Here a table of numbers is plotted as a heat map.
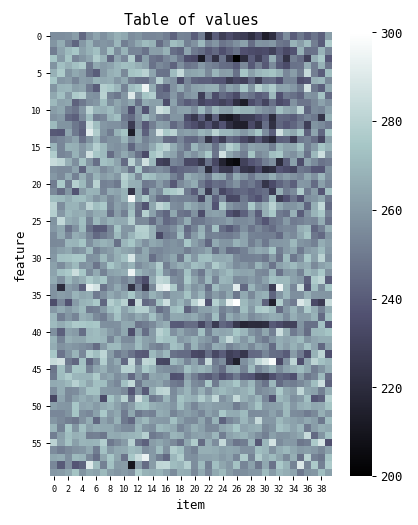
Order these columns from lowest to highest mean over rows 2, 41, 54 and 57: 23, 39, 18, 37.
37, 23, 18, 39
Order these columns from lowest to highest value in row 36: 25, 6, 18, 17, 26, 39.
17, 18, 6, 39, 25, 26
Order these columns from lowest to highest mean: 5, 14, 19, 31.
31, 19, 14, 5
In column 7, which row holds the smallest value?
49
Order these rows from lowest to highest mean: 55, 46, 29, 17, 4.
17, 46, 4, 29, 55
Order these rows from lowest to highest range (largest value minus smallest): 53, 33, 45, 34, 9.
53, 45, 33, 9, 34
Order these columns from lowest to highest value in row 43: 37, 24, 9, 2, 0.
24, 9, 2, 37, 0
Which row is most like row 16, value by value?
23
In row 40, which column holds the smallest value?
11
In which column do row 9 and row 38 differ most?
27
